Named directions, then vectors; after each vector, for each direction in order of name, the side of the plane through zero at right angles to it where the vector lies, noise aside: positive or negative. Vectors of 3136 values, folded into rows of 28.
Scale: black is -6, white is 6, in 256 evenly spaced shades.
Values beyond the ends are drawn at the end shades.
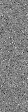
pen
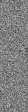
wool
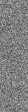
positive, negative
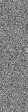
negative, negative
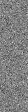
positive, negative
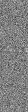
negative, negative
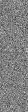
negative, negative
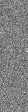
negative, negative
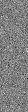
negative, negative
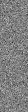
negative, positive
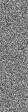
positive, negative
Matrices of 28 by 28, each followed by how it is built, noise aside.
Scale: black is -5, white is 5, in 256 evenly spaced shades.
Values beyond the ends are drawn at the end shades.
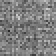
blocks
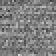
blocks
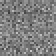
repeating columns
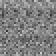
repeating columns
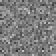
repeating columns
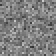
noise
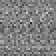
repeating columns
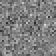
repeating columns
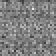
repeating columns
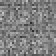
blocks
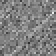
Hankel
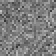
Hankel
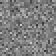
noise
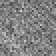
Toeplitz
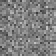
repeating rows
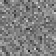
Toeplitz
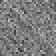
Toeplitz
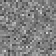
Hankel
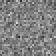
repeating columns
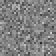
repeating rows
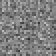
blocks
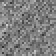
Hankel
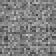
blocks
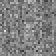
blocks
